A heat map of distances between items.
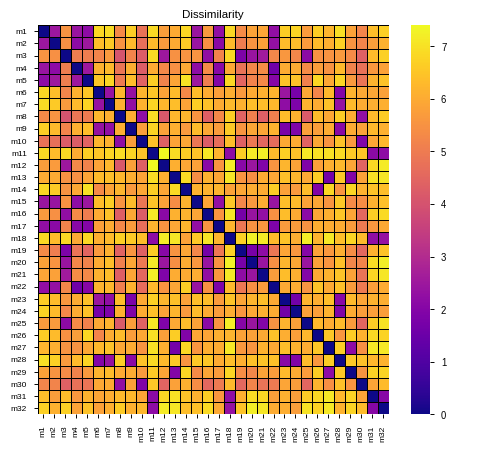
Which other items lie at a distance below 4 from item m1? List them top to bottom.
m2, m4, m5, m15, m17, m22
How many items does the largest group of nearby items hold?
7
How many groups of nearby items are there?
7
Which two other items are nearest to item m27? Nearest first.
m13, m29
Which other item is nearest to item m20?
m19
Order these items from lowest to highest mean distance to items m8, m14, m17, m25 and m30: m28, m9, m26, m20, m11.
m20, m26, m9, m28, m11
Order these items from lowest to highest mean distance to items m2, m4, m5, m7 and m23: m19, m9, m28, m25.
m9, m28, m19, m25
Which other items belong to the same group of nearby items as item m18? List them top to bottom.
m11, m31, m32
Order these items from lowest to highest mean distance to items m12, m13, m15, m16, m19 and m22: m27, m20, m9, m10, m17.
m20, m17, m10, m27, m9
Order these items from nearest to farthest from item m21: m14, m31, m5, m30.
m30, m5, m14, m31
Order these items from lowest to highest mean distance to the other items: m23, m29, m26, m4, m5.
m4, m5, m23, m29, m26
